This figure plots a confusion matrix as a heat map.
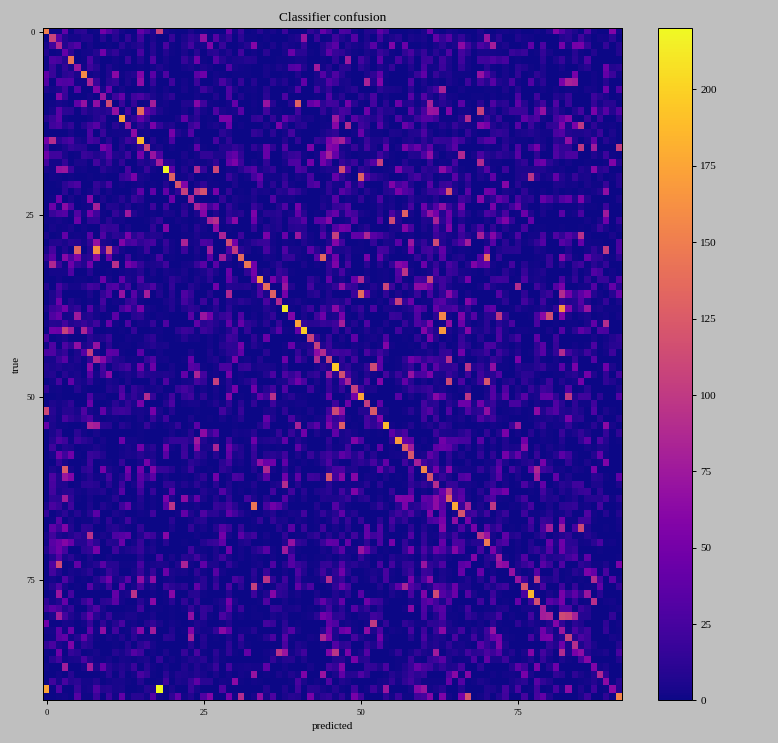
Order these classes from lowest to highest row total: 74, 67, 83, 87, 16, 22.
67, 74, 87, 83, 22, 16
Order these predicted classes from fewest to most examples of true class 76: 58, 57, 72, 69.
69, 72, 58, 57
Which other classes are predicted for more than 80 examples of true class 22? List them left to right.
24, 25, 64
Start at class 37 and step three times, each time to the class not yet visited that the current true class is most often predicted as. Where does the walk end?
8
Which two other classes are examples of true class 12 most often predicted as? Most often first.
67, 46
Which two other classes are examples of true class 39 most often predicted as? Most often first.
63, 80
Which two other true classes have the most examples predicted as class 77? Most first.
20, 85
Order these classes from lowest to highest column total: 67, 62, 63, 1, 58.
1, 67, 58, 62, 63
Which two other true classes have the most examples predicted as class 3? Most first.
60, 41
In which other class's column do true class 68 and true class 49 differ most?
85
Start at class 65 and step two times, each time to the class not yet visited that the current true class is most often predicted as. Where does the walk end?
57
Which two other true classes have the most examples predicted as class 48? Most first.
13, 4
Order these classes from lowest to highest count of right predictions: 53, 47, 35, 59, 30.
53, 59, 30, 47, 35
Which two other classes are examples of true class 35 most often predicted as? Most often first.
54, 75
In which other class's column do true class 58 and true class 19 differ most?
27
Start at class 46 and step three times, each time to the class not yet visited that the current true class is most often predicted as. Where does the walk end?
18
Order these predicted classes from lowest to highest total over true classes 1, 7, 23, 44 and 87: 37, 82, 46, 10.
37, 10, 46, 82
